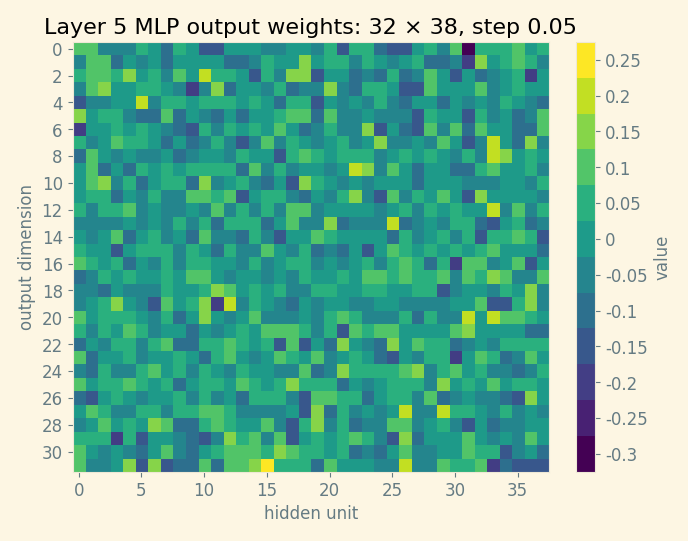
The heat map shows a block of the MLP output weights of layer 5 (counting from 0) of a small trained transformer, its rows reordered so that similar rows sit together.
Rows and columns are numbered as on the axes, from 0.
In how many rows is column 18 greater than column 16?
17
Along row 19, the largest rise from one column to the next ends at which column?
12
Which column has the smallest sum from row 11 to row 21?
37
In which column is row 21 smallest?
21
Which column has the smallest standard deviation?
28
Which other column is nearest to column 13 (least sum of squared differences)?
4
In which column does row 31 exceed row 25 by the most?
15
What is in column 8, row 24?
0.05
